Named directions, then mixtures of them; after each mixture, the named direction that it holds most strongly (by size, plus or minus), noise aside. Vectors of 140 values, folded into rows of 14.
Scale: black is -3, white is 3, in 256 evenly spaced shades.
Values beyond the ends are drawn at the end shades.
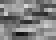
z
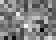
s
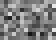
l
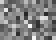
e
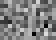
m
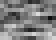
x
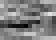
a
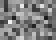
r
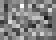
r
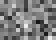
s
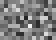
e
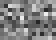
l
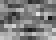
x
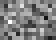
r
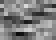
z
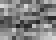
a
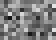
l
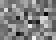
e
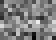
e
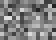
l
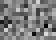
m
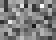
r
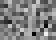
m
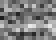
r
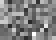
m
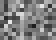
r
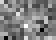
s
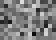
m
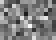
e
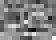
x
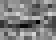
a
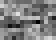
a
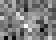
s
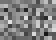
m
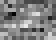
x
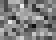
r
